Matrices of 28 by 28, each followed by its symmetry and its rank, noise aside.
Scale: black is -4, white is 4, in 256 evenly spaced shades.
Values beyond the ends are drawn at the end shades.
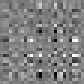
antisymmetric, rank two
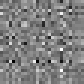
no symmetry, rank three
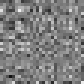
no symmetry, rank three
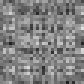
no symmetry, rank three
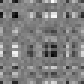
symmetric, rank one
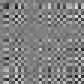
symmetric, rank one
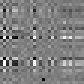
no symmetry, rank one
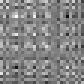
symmetric, rank two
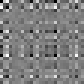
symmetric, rank one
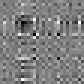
symmetric, rank two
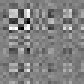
symmetric, rank one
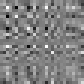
symmetric, rank two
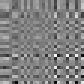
symmetric, rank one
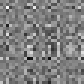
no symmetry, rank three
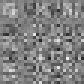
symmetric, rank three
